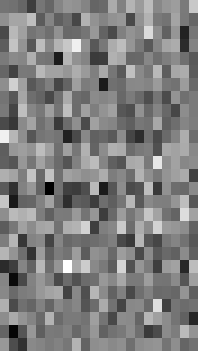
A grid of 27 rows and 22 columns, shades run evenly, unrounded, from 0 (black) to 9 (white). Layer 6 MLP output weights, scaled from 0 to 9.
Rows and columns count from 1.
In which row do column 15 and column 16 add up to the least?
11
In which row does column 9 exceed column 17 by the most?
4
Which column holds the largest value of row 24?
18
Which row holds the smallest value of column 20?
9
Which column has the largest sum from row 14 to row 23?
14
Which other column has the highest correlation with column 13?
8
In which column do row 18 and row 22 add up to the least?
2
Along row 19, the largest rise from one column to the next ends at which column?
16
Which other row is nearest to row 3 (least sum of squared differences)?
25
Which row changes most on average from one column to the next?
21
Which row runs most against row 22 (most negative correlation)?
7
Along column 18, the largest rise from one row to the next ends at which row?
13
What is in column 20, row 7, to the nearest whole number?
4
